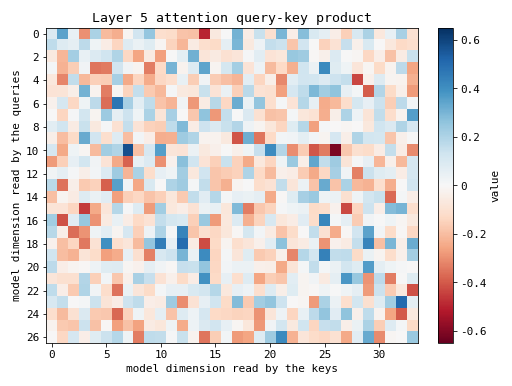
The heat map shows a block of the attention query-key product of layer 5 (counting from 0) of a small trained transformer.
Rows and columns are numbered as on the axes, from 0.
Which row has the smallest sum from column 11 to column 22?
4
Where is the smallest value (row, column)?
10, 26
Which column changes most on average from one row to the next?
25
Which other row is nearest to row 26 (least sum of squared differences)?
18
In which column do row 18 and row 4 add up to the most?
12
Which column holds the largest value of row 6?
6
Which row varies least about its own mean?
20
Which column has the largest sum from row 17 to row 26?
29
